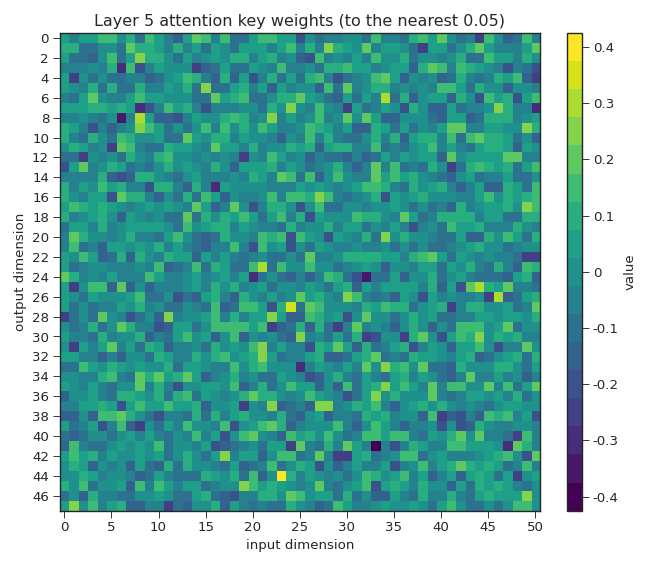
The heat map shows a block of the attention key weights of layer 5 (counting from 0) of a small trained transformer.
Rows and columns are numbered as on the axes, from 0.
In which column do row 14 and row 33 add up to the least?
25
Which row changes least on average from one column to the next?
19
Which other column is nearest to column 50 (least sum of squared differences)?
36
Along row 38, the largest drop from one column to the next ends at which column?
40
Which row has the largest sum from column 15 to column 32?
8
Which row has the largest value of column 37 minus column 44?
0
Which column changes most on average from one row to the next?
30
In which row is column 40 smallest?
38
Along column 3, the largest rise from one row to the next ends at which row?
10
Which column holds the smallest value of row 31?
1
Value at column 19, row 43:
-0.15
